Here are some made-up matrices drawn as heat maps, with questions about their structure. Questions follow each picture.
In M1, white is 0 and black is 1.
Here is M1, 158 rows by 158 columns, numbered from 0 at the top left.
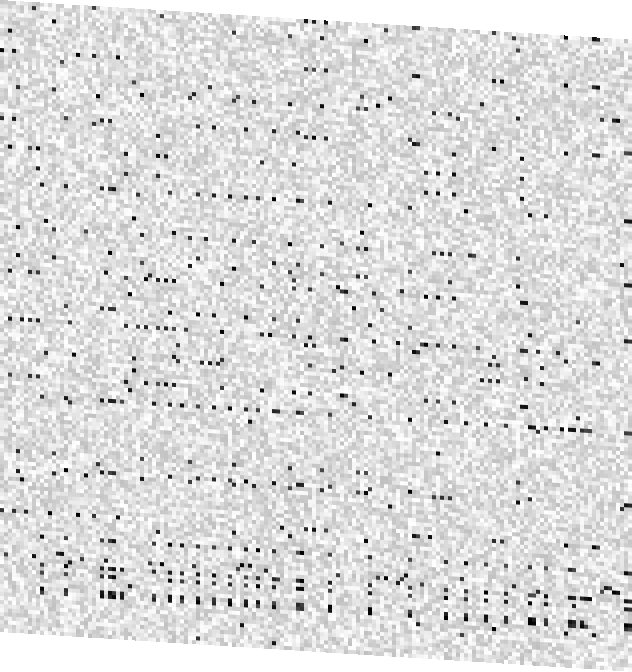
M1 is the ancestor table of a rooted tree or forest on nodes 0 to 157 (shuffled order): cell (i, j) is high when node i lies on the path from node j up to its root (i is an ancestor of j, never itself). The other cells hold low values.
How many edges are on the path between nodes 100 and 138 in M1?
2
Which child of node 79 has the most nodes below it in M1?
67
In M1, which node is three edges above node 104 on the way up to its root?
0
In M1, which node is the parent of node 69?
140
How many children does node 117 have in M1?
3
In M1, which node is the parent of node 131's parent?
93
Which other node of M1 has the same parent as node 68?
49
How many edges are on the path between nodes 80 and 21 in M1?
4
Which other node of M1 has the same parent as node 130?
113
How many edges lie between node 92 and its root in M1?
9
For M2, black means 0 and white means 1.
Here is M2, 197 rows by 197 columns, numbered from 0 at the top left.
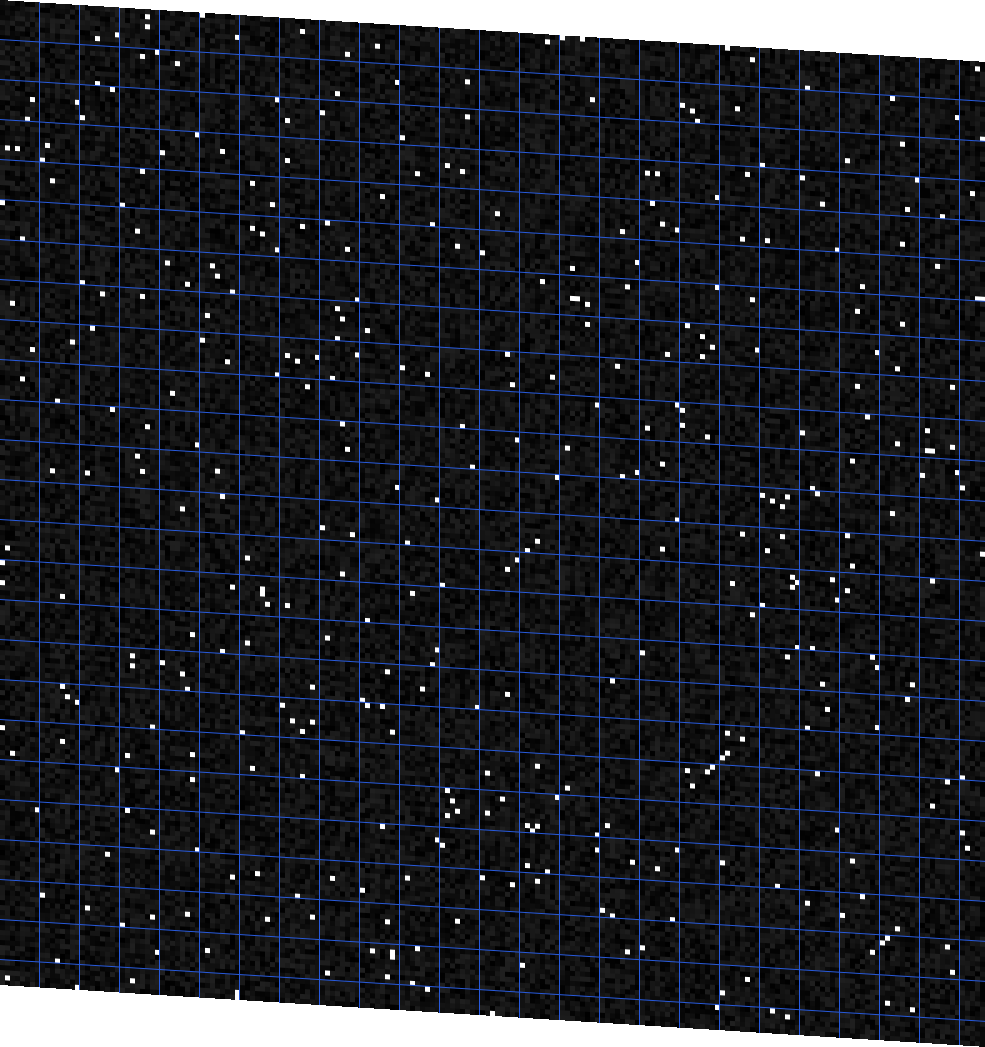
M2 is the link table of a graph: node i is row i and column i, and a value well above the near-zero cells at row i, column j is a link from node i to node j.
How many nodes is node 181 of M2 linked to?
2
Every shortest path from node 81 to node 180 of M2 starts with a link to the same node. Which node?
node 170
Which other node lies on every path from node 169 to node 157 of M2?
node 89
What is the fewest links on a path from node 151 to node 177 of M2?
5
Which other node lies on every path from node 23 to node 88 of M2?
node 152
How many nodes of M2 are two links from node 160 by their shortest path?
3
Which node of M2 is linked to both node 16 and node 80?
node 22
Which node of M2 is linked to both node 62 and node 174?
node 179
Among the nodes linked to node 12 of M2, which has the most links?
node 136
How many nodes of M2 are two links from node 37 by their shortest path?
5
